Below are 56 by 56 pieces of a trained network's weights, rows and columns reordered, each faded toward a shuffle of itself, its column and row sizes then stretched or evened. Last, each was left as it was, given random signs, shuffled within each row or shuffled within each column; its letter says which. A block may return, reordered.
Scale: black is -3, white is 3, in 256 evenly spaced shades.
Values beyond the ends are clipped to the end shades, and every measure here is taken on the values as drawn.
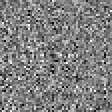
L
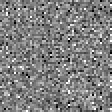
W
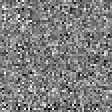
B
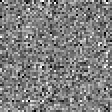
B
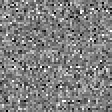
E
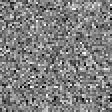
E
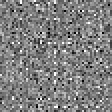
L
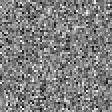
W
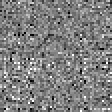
L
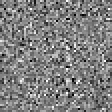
L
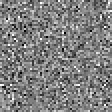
W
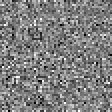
B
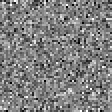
E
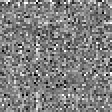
B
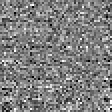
L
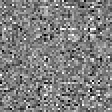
L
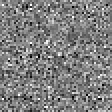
B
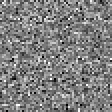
E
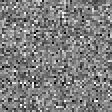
B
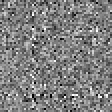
B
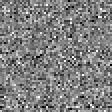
E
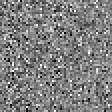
W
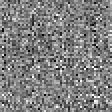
L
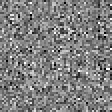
L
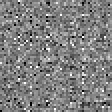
L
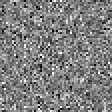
W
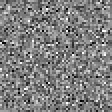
B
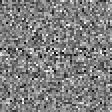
E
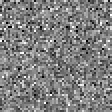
E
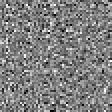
L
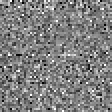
E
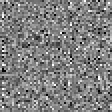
W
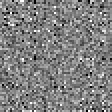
B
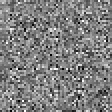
B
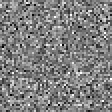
E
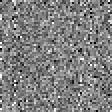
W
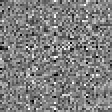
L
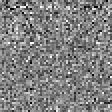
B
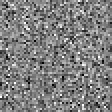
W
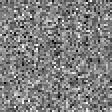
W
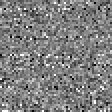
E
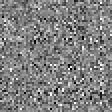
B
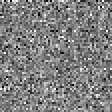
E
